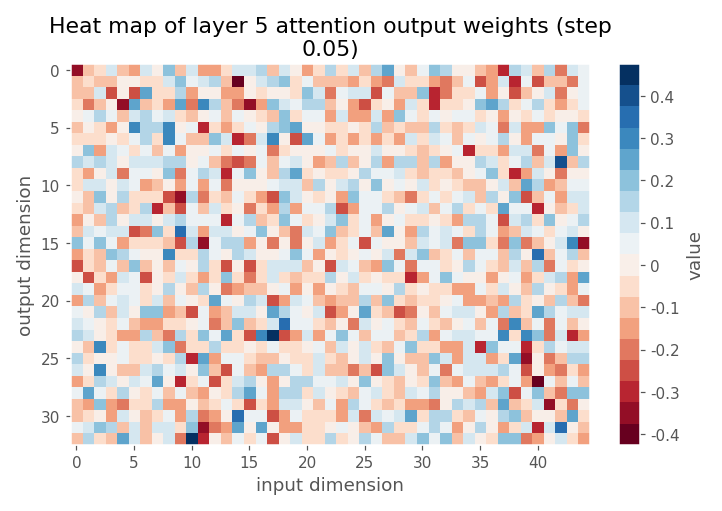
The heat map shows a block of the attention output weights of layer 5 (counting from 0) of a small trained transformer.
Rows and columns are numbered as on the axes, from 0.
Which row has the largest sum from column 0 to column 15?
16
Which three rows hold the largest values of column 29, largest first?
30, 24, 8
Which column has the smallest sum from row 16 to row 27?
39
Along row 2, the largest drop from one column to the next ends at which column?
31
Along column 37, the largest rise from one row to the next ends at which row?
23
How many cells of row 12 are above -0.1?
31
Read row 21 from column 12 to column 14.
-0.15 -0.1 0.1
